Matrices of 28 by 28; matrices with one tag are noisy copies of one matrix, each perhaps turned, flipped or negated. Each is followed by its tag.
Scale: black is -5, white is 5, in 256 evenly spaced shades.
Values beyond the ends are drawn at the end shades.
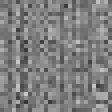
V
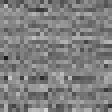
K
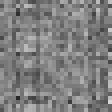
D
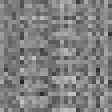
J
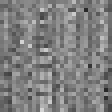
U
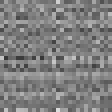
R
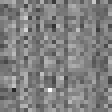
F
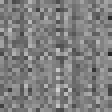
R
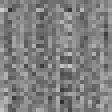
U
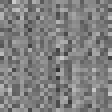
R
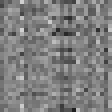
J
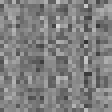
F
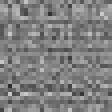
V
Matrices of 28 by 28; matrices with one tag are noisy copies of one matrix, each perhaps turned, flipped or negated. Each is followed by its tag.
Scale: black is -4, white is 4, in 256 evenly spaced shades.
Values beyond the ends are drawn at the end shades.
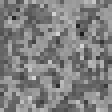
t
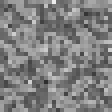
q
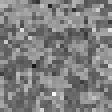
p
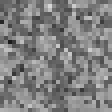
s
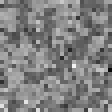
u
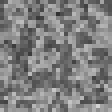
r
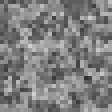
r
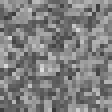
s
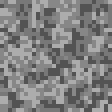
u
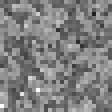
q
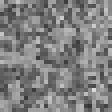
p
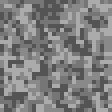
t
